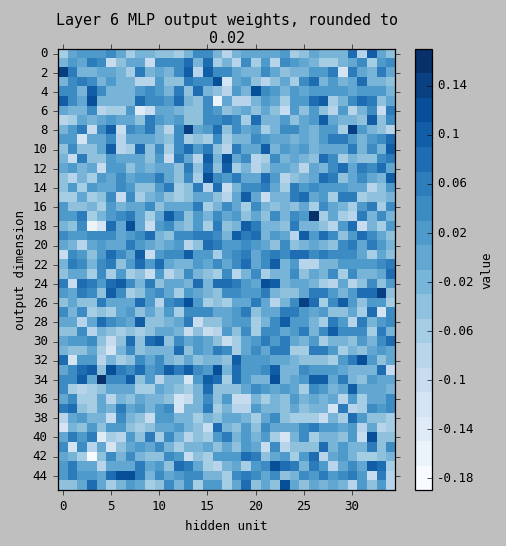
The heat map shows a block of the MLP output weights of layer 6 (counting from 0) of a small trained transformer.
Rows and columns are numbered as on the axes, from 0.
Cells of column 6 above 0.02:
11
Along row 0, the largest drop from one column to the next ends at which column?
31
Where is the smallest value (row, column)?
42, 3
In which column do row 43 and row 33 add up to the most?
22
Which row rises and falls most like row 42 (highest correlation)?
18
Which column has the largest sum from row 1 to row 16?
15
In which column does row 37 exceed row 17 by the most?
29
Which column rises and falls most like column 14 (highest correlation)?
20
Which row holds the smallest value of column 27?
38
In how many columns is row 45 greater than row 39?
14
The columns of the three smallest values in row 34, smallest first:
13, 10, 17
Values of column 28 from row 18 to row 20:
-0.08 0.04 -0.04
